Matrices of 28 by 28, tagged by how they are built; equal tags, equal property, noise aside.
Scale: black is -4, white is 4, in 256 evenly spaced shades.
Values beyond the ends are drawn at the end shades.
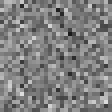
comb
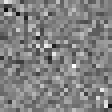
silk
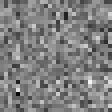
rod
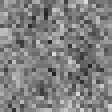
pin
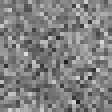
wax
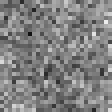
pin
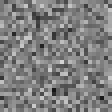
comb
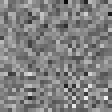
rod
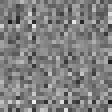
rod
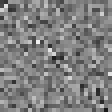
silk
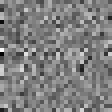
rod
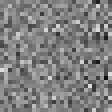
rod
